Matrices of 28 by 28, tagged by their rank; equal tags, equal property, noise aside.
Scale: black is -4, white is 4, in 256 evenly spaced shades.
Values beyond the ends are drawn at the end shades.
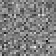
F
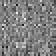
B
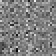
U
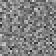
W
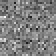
U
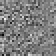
W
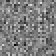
W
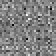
F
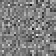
F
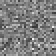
U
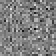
F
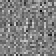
F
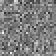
F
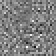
F
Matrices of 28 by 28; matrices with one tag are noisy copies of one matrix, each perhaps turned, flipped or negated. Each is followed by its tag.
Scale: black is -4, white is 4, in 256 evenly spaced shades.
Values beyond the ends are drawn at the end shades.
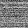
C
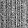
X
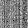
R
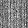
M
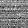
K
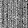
C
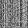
R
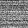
C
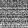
K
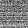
X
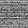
M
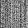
C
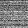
C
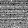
K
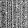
X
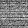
M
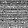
K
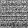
X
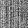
K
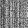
K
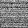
C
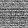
M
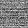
M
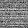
M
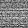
M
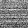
K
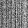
X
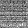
X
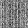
M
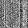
R
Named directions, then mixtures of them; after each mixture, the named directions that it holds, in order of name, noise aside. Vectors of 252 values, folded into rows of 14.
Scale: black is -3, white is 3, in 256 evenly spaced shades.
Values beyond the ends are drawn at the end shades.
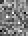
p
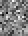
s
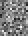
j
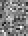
j.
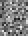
j.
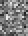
j, p, s.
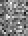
j, p, s.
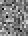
j, p, s.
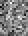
j, s.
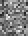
j, p, s.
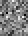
s.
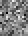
s.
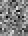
s.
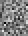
j, s.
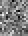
s.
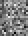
j, p.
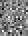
j.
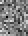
j, p, s.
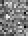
j, p, s.
